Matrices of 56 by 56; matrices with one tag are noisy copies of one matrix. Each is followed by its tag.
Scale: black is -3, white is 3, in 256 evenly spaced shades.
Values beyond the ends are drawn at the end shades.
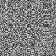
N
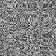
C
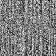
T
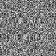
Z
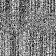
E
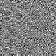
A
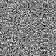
C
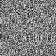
Z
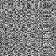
N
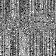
E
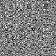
N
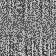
T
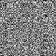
C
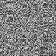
C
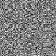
N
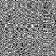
N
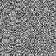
A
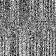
E
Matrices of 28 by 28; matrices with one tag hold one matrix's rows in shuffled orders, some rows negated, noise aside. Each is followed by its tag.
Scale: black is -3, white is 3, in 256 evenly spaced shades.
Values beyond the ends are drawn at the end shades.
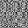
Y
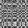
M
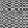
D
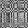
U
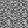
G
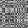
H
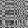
H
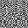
Y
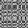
M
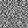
Y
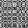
M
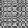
M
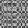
M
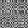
U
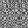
Y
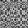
G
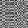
H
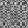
G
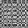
M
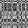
M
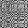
U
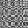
D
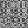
G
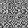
Y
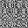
Y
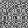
Y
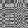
H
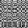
M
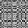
M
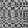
D
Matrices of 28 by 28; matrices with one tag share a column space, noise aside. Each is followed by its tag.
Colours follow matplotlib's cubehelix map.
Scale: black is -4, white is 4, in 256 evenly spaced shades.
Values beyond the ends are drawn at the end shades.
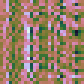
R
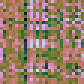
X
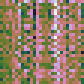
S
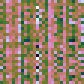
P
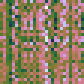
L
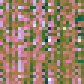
L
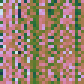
S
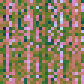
L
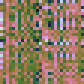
L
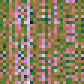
P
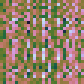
X
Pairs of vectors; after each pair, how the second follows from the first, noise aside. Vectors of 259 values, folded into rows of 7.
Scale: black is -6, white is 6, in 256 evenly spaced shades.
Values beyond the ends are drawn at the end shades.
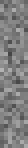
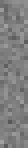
wrapped around, shrunk.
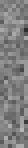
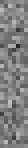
shuffled.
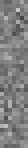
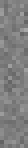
wrapped around, shrunk.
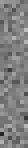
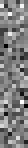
wrapped around, scaled up.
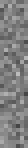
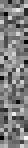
wrapped around, scaled up.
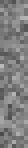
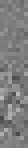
negated, partly zeroed.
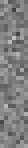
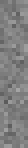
wrapped around, shrunk.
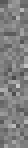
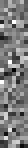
reversed, scaled up.
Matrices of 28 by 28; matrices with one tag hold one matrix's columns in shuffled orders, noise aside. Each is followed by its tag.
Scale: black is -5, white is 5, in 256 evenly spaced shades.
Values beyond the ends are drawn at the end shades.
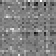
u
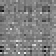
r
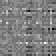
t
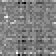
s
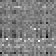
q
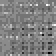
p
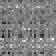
q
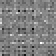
t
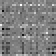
p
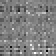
r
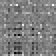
p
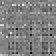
p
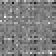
s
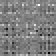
p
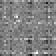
s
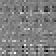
r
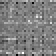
s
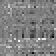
q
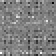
s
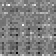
p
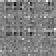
u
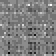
p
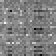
t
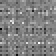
t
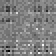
r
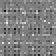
t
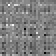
p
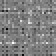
t
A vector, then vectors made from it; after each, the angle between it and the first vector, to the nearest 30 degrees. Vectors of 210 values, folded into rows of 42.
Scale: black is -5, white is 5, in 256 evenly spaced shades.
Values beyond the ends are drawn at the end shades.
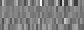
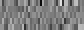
150 degrees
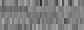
150 degrees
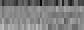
120 degrees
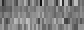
150 degrees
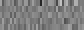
150 degrees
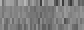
150 degrees
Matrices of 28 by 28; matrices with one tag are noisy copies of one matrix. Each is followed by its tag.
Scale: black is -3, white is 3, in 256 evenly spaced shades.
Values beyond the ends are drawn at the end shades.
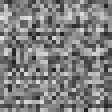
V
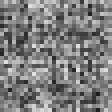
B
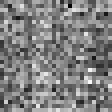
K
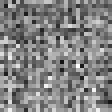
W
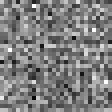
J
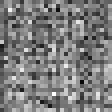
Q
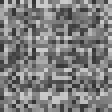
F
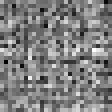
W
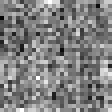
B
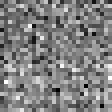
Q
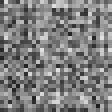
F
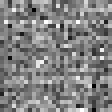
K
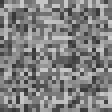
F
